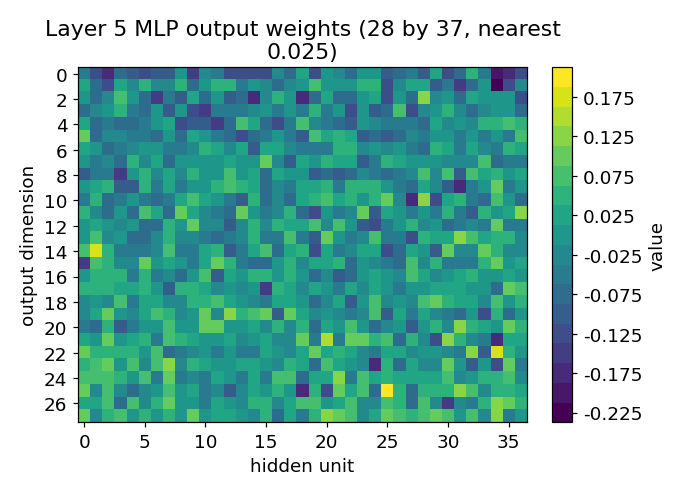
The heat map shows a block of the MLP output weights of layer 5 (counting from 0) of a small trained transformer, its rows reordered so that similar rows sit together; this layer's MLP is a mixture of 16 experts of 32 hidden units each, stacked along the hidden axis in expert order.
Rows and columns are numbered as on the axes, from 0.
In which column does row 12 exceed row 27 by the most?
16
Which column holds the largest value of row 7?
15
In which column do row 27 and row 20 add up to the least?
1
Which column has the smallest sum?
27
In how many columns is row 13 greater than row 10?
18
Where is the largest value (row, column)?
25, 25
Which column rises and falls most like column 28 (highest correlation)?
9
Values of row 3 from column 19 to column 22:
0.05 -0.05 0 -0.125
